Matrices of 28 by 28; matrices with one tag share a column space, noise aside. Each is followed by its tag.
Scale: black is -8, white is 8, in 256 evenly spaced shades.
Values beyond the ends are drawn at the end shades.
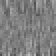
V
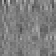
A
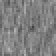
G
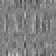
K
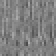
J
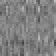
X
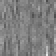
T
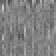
A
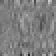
K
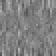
V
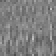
X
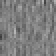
A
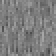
G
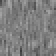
V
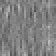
T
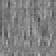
J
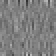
K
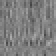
J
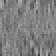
V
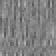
J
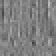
J
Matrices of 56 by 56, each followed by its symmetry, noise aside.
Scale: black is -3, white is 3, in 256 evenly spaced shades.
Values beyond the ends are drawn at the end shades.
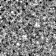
symmetric.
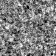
antisymmetric.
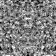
mirrored left to right.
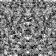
mirrored left to right.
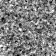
no symmetry.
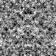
mirrored left to right.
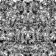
mirrored left to right.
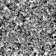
antisymmetric.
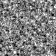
antisymmetric.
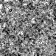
symmetric.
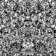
mirrored left to right.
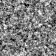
antisymmetric.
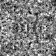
mirrored top to bottom.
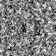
mirrored top to bottom.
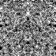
mirrored left to right.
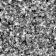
antisymmetric.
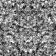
mirrored left to right.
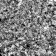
antisymmetric.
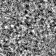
antisymmetric.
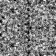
mirrored top to bottom.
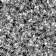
antisymmetric.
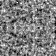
mirrored top to bottom.
